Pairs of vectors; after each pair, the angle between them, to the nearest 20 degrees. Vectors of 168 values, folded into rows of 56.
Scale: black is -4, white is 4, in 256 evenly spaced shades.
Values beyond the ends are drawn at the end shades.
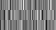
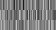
120 degrees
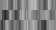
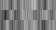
20 degrees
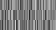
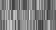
140 degrees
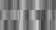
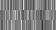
80 degrees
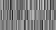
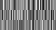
140 degrees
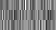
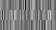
160 degrees
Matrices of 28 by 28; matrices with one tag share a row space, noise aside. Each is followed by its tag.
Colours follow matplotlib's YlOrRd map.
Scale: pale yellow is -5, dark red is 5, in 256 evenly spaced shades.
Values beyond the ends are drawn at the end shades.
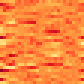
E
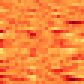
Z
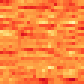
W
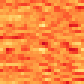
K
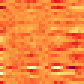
Z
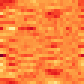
E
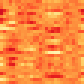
E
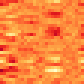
E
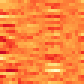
E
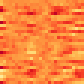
Z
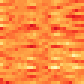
Z
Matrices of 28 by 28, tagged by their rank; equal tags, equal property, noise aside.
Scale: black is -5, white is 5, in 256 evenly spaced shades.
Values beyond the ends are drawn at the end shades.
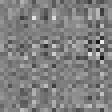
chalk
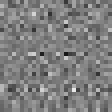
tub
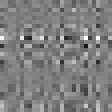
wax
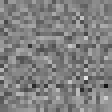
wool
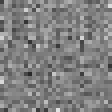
wool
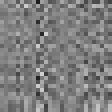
chalk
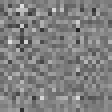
tub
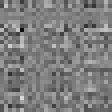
chalk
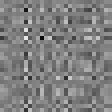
wax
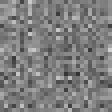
tub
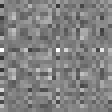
chalk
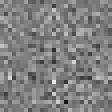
wool
